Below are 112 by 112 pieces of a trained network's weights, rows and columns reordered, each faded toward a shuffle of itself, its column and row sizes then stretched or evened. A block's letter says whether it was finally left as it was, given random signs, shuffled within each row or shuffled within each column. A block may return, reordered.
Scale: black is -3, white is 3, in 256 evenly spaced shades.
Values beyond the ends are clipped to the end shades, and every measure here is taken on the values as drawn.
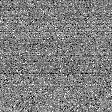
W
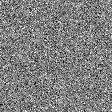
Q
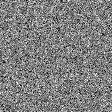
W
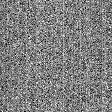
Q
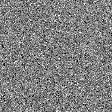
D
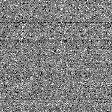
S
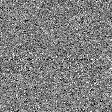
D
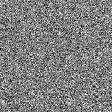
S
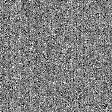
Q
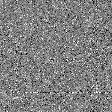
D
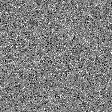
W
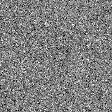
D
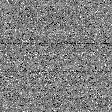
W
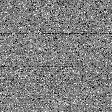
W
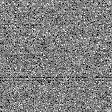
S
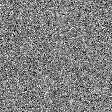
W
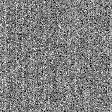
Q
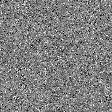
Q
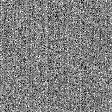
Q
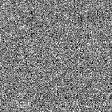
S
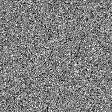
Q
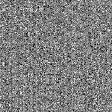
S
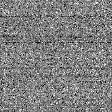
S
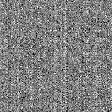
S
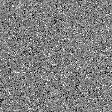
D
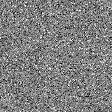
W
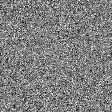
W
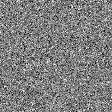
D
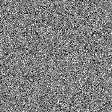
D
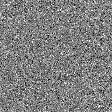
Q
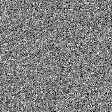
D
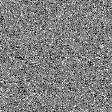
D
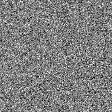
D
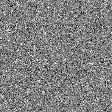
D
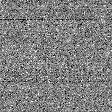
W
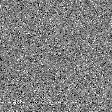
D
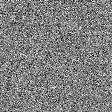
W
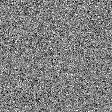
W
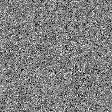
D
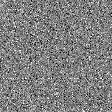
D
